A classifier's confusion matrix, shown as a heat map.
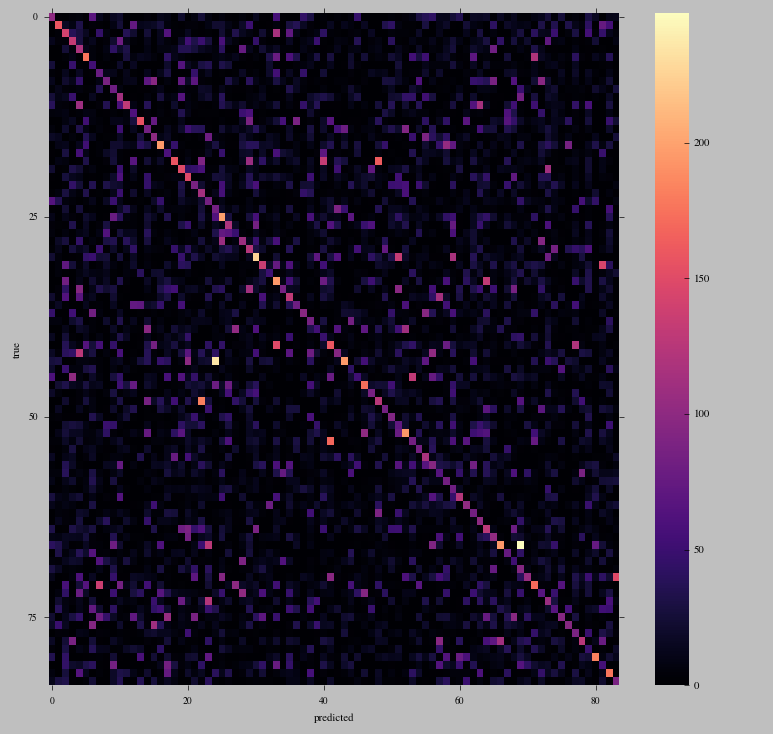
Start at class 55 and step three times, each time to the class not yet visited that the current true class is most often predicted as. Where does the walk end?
22
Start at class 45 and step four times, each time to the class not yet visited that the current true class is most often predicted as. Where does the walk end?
64
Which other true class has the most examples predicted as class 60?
80
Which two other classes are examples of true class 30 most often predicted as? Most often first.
51, 59
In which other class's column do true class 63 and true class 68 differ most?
28
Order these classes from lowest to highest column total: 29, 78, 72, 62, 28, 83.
83, 78, 28, 72, 62, 29
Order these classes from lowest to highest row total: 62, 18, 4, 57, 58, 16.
58, 62, 4, 57, 18, 16
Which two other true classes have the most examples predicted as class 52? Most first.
39, 14
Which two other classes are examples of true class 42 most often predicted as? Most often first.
4, 56
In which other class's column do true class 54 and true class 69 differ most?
65
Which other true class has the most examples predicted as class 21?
75
